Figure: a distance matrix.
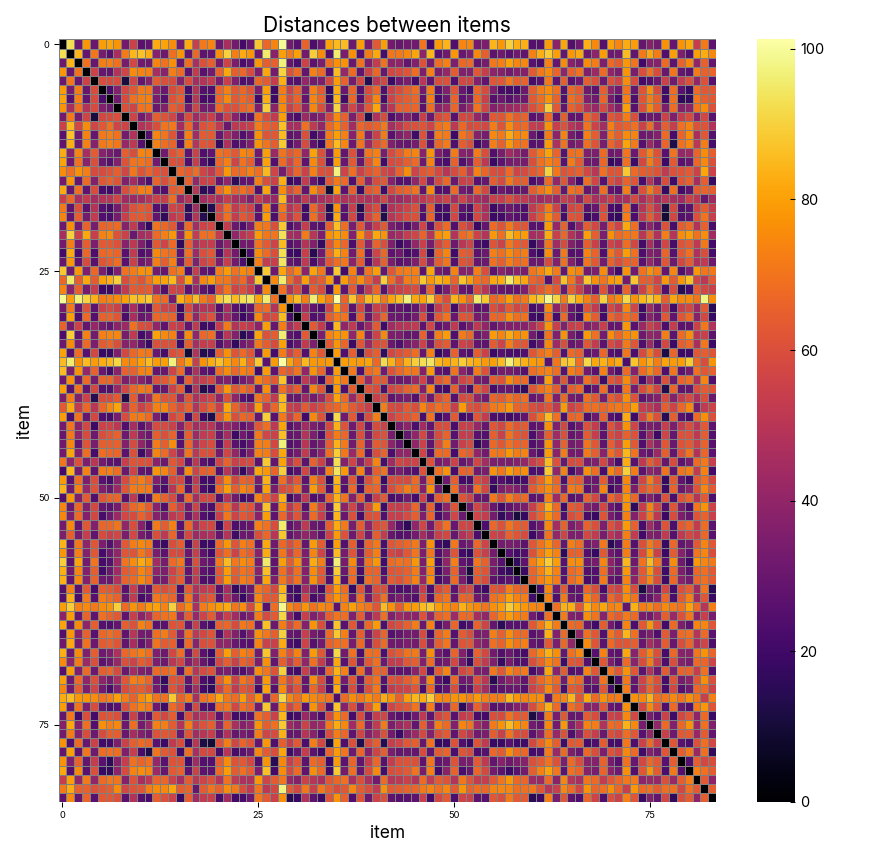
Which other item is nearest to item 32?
23
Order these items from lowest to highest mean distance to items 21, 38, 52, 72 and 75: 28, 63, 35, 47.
63, 47, 35, 28
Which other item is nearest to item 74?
60
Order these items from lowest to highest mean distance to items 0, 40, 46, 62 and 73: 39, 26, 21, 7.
39, 7, 26, 21
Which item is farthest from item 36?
0
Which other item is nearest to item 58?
52
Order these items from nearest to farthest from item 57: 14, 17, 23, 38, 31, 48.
48, 38, 31, 17, 14, 23
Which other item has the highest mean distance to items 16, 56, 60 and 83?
35
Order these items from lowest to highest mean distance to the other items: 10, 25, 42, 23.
42, 23, 10, 25
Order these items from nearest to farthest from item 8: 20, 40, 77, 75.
75, 20, 40, 77
